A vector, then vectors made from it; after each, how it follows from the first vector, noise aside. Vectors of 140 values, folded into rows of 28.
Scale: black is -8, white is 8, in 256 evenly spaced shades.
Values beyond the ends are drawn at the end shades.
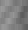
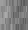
reversed, negated.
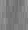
wrapped around, negated, shrunk.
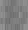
wrapped around, negated, shrunk.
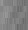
reversed, negated, shrunk.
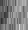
reversed, scaled up.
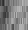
reversed, scaled up.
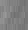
reversed, negated, shrunk.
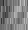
reversed, scaled up.
